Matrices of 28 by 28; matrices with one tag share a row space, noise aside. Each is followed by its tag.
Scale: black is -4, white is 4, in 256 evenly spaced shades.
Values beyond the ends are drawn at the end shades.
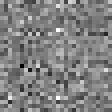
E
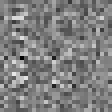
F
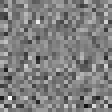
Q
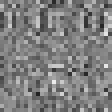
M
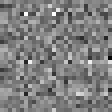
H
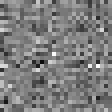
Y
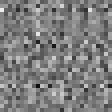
M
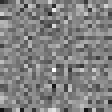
H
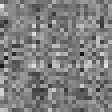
Y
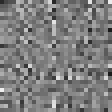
H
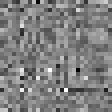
E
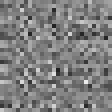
H
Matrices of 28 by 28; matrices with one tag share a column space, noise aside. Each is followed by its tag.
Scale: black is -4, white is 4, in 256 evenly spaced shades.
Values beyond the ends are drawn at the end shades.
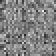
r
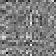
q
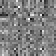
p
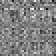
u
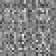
r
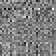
u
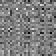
u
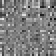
p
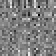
p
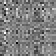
u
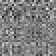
u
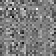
u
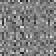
q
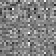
u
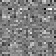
u
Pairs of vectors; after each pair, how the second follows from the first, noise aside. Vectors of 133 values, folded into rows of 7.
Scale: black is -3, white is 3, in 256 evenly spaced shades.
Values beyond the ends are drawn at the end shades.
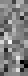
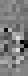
wrapped around, partly zeroed.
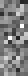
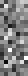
wrapped around.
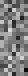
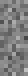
negated, shrunk.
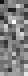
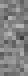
wrapped around, negated, shrunk.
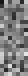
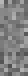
negated, shrunk.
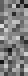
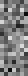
reversed.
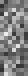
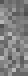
wrapped around, shrunk.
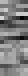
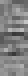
wrapped around, shrunk.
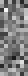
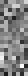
reversed.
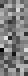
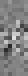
wrapped around, partly zeroed.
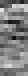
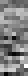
reversed.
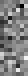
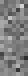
negated, shrunk.
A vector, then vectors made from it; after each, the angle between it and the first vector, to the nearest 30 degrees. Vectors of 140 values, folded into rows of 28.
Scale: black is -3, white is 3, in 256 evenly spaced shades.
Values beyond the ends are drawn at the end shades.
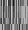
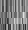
90 degrees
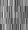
120 degrees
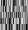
60 degrees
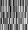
60 degrees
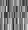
90 degrees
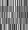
120 degrees
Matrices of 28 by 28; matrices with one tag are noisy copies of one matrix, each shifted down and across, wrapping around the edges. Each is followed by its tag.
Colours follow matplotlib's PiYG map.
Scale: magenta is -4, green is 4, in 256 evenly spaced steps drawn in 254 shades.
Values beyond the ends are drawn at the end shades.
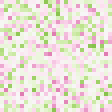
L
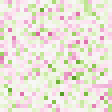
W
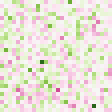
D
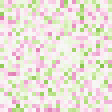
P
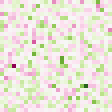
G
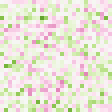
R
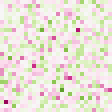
D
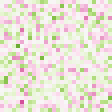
P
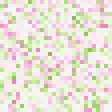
P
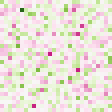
P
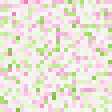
L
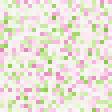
D
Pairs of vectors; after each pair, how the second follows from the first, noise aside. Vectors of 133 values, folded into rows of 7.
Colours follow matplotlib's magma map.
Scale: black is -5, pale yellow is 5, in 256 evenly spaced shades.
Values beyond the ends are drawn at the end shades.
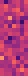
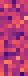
reversed.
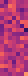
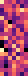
reversed, scaled up.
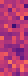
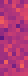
wrapped around, negated, shrunk.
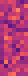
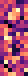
scaled up.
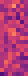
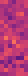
reversed, partly zeroed.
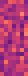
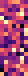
scaled up.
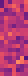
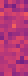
negated, shrunk.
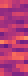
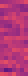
wrapped around, negated, shrunk.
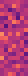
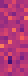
reversed, partly zeroed.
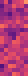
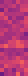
reversed, negated, shrunk.
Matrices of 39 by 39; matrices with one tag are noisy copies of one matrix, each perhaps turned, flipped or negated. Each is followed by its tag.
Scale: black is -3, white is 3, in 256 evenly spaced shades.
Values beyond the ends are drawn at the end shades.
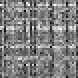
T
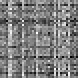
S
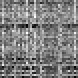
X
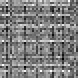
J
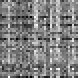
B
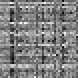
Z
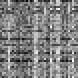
B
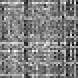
X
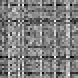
S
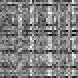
T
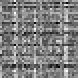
Z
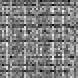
J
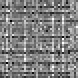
J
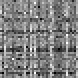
T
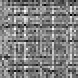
J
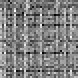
J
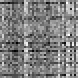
X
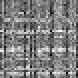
T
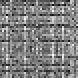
J
